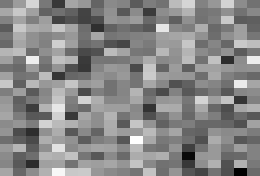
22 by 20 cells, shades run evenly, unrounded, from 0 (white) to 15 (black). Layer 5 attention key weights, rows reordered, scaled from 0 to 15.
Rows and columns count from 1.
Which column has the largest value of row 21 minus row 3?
18
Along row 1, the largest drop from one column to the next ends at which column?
6
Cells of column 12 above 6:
14
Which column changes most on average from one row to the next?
19
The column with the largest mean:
7
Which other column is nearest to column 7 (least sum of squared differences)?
8
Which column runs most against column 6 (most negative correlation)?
9
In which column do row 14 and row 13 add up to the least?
5
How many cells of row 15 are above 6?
16
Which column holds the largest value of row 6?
10
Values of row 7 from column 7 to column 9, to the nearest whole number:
11 10 4
